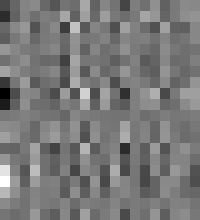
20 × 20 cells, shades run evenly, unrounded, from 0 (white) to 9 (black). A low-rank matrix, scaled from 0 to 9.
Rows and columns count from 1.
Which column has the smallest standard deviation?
14
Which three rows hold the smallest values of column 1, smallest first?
17, 16, 18
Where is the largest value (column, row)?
1, 9
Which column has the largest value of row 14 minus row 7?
13
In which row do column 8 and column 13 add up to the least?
3
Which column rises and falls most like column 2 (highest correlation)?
10
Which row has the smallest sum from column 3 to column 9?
2
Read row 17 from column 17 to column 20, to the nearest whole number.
4 4 5 6
